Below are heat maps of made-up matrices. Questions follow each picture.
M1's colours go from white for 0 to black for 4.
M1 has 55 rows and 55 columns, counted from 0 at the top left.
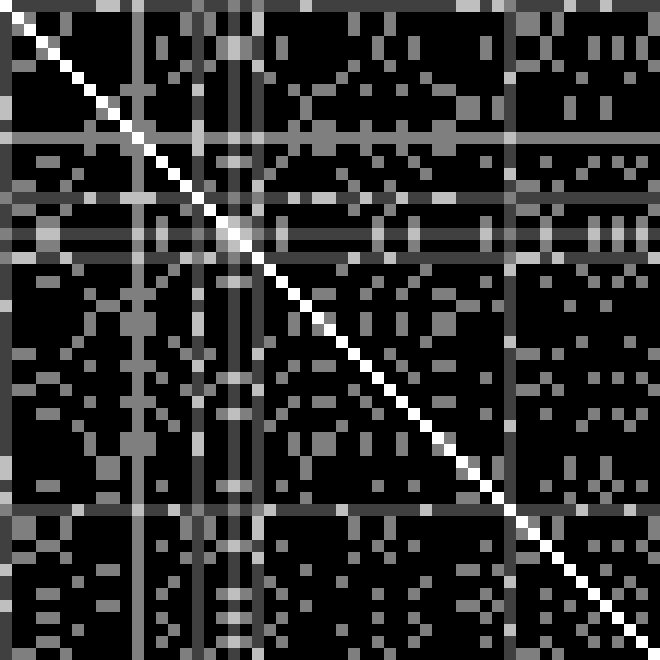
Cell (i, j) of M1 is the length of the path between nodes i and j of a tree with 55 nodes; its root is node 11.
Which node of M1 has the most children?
19
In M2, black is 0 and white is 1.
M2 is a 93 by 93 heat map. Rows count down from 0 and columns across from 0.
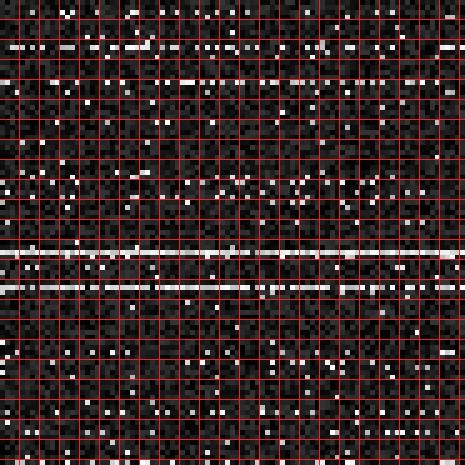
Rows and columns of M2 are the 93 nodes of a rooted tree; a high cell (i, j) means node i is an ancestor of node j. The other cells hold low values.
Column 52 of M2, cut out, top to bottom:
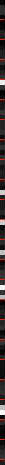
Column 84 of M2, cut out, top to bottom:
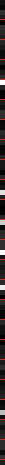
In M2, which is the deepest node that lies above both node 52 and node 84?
44
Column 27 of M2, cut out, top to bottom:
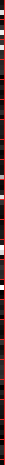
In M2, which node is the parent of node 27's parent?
49
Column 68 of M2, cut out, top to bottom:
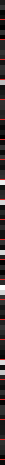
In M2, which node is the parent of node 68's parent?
58
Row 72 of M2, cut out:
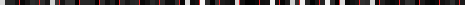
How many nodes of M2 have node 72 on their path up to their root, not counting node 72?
11
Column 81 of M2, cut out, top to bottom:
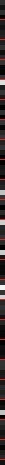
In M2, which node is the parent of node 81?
59
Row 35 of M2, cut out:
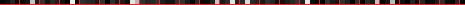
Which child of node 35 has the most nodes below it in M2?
75
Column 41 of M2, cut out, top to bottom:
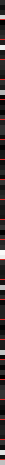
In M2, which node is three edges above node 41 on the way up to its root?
18
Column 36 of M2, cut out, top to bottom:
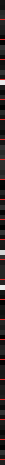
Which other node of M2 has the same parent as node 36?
82
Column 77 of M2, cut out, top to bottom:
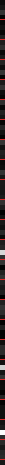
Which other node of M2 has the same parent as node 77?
66
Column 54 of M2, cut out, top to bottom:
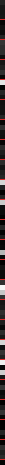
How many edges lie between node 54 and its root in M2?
9
